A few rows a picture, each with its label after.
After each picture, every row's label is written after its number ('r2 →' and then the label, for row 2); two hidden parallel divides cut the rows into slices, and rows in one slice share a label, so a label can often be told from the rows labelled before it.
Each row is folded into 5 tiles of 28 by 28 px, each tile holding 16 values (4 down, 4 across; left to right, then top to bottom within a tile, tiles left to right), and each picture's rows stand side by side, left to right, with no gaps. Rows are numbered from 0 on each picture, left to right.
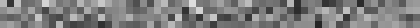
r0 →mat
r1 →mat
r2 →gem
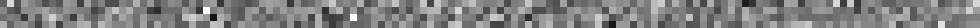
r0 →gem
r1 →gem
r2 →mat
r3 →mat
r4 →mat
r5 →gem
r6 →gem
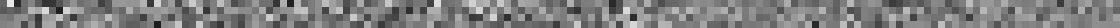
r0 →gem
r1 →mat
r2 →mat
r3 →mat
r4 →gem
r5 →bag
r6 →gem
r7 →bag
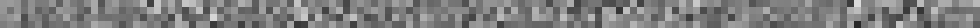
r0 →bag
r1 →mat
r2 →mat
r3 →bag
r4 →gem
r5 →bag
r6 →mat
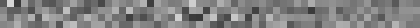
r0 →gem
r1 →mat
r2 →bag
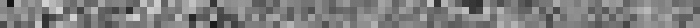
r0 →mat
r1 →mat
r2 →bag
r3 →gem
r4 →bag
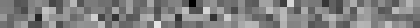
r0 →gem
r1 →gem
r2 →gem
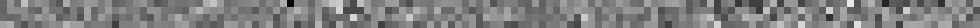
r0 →bag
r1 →bag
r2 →mat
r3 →bag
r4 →bag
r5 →gem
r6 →gem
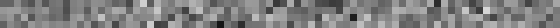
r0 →bag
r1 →mat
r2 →gem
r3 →gem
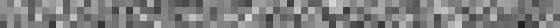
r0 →mat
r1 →gem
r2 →mat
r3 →mat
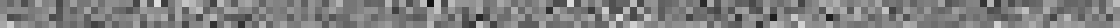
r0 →bag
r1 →mat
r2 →bag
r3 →mat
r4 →gem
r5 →gem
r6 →bag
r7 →gem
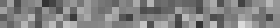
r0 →gem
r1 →gem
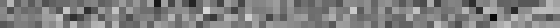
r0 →gem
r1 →gem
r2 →bag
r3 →gem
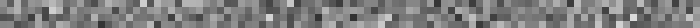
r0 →mat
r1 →mat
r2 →gem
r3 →gem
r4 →mat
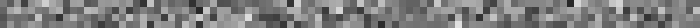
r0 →mat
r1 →gem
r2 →mat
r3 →mat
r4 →mat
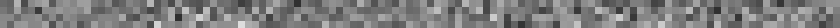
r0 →bag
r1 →gem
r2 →bag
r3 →mat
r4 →gem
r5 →gem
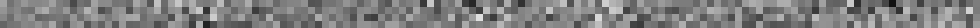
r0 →bag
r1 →mat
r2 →bag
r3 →gem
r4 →mat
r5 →mat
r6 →gem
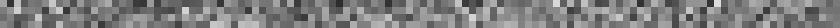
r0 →mat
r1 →gem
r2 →gem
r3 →gem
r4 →gem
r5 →mat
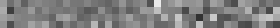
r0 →bag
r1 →mat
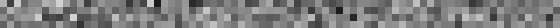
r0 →mat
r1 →gem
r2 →gem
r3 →gem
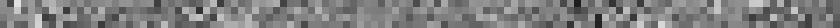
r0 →mat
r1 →gem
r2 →bag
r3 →bag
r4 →gem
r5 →mat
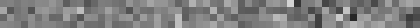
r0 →bag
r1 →bag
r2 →gem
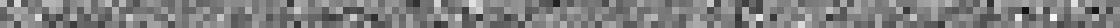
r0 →mat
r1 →bag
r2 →mat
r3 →mat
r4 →bag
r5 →gem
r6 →mat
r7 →mat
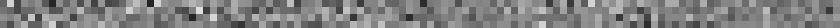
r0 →gem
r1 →mat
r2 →gem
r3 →bag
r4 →mat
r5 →bag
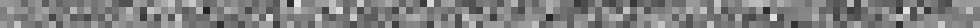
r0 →bag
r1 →mat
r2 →mat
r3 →gem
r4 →gem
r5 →mat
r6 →gem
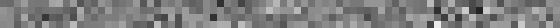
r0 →bag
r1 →gem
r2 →bag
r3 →gem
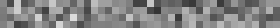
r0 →mat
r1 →gem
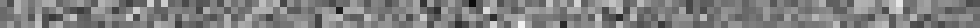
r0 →mat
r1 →gem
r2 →gem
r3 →gem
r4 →mat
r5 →bag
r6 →mat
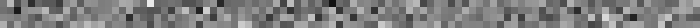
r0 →gem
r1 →gem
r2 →gem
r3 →bag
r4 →gem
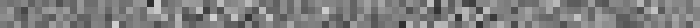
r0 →bag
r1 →mat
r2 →bag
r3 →gem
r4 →bag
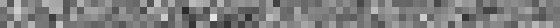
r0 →mat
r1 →mat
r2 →bag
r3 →bag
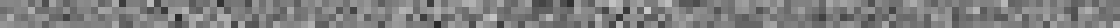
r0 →bag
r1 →gem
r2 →bag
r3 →mat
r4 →mat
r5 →bag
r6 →bag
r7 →bag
